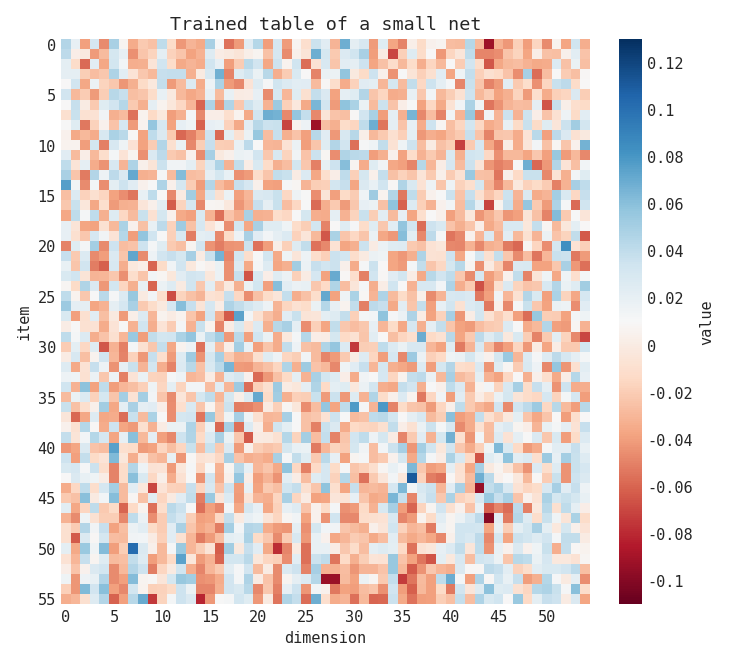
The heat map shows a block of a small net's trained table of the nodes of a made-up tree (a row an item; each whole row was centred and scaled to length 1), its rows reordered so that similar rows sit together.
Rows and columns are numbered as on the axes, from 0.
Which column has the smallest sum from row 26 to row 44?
42
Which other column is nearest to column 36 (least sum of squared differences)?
1
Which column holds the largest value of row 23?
28
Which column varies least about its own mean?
24
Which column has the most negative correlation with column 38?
7
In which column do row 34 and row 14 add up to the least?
51
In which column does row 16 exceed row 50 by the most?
22
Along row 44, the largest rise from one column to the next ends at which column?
44
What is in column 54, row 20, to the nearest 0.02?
-0.02
